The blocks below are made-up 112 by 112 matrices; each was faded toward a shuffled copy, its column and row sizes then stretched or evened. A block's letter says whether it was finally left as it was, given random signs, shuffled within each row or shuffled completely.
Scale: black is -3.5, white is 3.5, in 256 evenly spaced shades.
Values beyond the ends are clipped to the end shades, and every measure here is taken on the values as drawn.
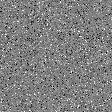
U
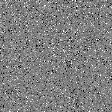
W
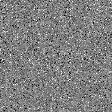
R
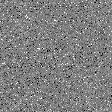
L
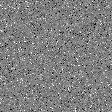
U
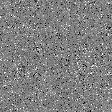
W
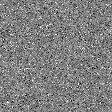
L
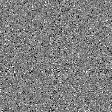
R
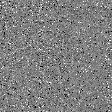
W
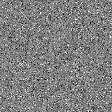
R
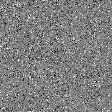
W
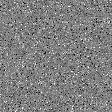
L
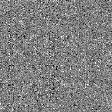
R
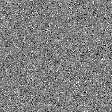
W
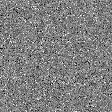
L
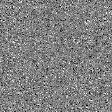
W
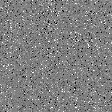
R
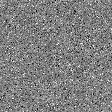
U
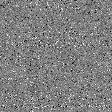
L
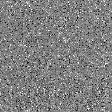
R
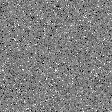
U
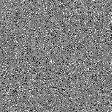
R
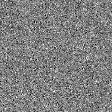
R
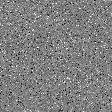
U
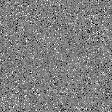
R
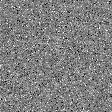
U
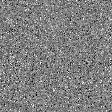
W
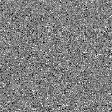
R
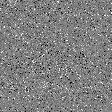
L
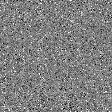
W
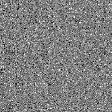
R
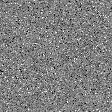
U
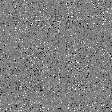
R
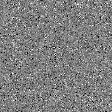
W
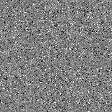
L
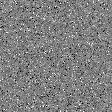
U
